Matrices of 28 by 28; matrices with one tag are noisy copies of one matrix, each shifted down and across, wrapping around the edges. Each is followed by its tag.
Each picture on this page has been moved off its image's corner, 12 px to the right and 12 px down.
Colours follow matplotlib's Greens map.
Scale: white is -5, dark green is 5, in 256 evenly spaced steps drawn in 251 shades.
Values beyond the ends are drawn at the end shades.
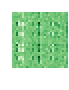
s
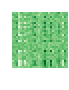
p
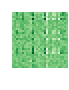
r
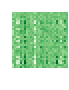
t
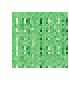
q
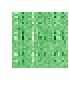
t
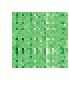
p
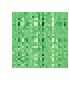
t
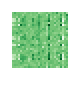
r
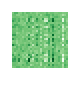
t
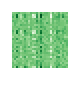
t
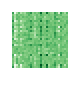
p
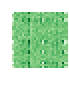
s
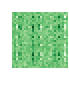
q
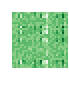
s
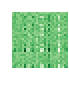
t
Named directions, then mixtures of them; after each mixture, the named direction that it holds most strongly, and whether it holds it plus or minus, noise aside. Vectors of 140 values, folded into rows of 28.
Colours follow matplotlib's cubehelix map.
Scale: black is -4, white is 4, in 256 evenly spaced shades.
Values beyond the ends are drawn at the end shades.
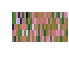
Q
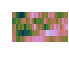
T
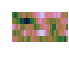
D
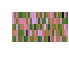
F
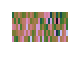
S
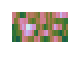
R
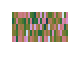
F, minus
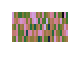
F, plus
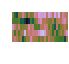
D, plus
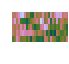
T, minus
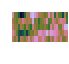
T, plus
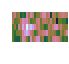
R, plus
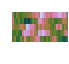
D, plus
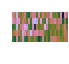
F, plus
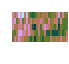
T, minus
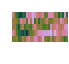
T, plus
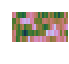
T, plus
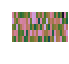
F, plus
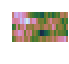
D, minus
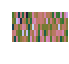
Q, plus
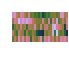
D, minus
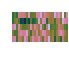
F, minus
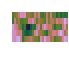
R, minus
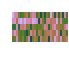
F, plus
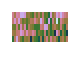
S, minus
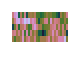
D, minus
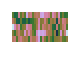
D, plus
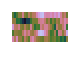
D, plus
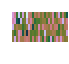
Q, minus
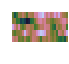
D, plus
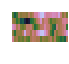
D, plus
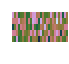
F, plus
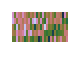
F, plus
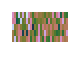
Q, minus
